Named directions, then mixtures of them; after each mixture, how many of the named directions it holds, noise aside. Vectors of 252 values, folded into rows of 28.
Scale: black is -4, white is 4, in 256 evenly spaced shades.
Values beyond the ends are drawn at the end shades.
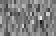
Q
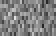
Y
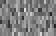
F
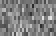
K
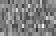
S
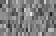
two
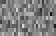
three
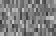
two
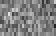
three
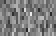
two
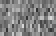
four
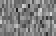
three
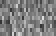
three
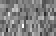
four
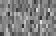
two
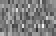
one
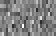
three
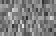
three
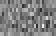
two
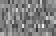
one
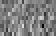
three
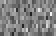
three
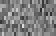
three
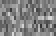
four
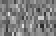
four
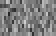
three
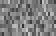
three
